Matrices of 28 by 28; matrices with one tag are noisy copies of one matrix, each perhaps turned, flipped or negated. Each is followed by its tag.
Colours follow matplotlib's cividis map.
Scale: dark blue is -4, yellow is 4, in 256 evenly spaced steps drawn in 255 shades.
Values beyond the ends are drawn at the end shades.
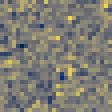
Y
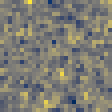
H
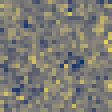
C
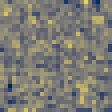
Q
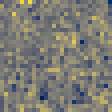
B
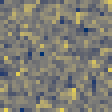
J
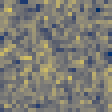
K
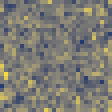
Q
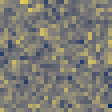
K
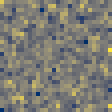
J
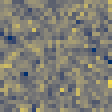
H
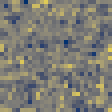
Q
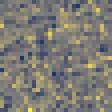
Y
